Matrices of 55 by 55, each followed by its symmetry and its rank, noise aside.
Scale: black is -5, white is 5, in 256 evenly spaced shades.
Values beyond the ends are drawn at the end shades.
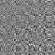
antisymmetric, rank four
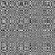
antisymmetric, rank two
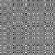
no symmetry, rank two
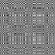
no symmetry, rank two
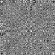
symmetric, rank four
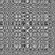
symmetric, rank two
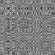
symmetric, rank three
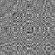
symmetric, rank four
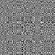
no symmetry, rank four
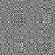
symmetric, rank three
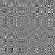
antisymmetric, rank two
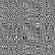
antisymmetric, rank four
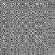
symmetric, rank three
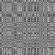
no symmetry, rank two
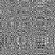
antisymmetric, rank four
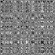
symmetric, rank two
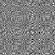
symmetric, rank four
